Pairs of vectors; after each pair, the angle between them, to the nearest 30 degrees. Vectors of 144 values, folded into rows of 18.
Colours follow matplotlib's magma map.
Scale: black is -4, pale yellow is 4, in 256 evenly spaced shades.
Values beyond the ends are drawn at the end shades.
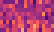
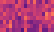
150 degrees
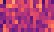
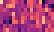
60 degrees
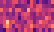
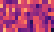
120 degrees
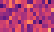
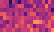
120 degrees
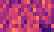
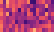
90 degrees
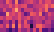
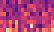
150 degrees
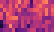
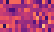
90 degrees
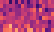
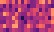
90 degrees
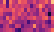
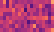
30 degrees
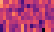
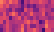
30 degrees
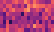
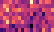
90 degrees
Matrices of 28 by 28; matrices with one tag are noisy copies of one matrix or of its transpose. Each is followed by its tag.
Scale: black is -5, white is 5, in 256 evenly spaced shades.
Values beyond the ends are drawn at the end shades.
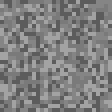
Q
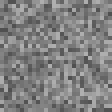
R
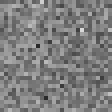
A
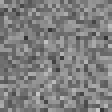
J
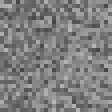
J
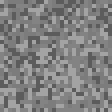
J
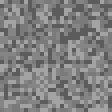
R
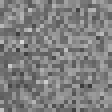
R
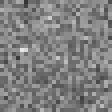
A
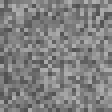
R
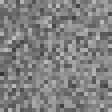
J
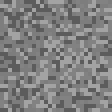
J
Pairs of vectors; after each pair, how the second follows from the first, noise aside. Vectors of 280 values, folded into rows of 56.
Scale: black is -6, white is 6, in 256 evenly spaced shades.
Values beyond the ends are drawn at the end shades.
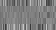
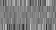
negated.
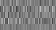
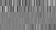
wrapped around, partly zeroed.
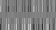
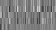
wrapped around.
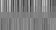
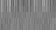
shrunk.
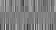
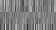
copied.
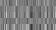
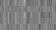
reversed, negated, shrunk.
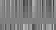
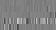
wrapped around, partly zeroed.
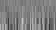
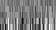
negated, scaled up.
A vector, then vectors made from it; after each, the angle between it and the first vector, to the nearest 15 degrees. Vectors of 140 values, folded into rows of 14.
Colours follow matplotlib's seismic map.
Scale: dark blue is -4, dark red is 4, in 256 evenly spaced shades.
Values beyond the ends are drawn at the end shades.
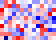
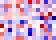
60 degrees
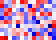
105 degrees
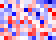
90 degrees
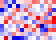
150 degrees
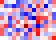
90 degrees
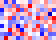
150 degrees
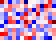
90 degrees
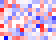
15 degrees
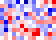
105 degrees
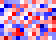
150 degrees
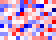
120 degrees
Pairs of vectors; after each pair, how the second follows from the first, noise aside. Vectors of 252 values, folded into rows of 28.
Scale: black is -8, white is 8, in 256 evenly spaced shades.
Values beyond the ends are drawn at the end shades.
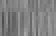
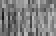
scaled up.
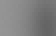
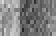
wrapped around, negated, scaled up.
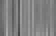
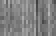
reversed.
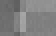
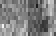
wrapped around, scaled up.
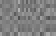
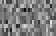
wrapped around, scaled up.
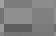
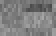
reversed.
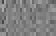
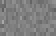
negated, shrunk.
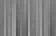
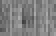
wrapped around.
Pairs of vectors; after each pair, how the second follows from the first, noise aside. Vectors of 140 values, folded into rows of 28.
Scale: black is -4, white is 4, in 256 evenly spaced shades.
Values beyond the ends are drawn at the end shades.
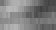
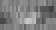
wrapped around, negated, partly zeroed.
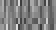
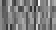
reversed.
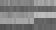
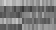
wrapped around.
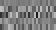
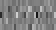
partly zeroed.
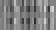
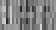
reversed.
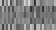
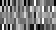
negated, scaled up.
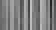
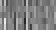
reversed, negated, partly zeroed.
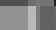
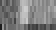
reversed.
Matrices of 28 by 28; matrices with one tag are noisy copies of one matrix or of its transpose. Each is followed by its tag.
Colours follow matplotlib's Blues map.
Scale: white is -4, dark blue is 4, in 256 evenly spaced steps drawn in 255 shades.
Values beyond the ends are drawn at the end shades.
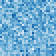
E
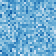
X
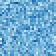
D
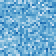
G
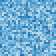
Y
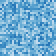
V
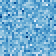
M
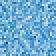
M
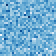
Y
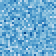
G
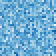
D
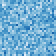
D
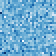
D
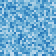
V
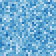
X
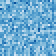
D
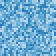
M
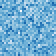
X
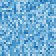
X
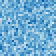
Y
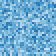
M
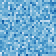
X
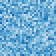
E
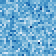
E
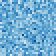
M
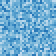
M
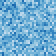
V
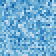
V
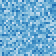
X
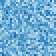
V
